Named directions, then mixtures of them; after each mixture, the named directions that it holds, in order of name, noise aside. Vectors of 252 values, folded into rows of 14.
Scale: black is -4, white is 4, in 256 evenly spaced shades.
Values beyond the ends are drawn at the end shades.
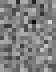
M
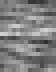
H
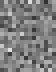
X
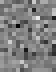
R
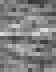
H.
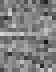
H, X.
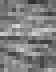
H.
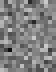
M, X.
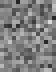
M, R, X.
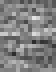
H, M, R.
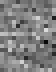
H, R, X.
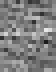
H, M, R.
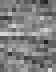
H, X.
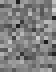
M, R, X.
